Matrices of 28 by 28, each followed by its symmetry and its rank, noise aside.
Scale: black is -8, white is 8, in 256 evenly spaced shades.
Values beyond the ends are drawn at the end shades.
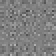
no symmetry, rank four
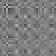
symmetric, rank two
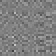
no symmetry, rank three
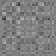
symmetric, rank two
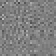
antisymmetric, rank four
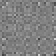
symmetric, rank three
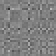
symmetric, rank two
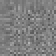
no symmetry, rank three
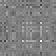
symmetric, rank two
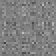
antisymmetric, rank four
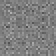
no symmetry, rank four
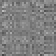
no symmetry, rank three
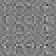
antisymmetric, rank two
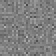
antisymmetric, rank four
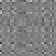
no symmetry, rank two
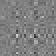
no symmetry, rank two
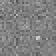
symmetric, rank four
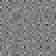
symmetric, rank three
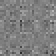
no symmetry, rank two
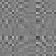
symmetric, rank two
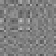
symmetric, rank two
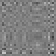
no symmetry, rank two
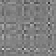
antisymmetric, rank two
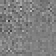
antisymmetric, rank four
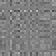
no symmetry, rank two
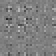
antisymmetric, rank two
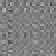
no symmetry, rank three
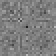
symmetric, rank four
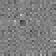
symmetric, rank four
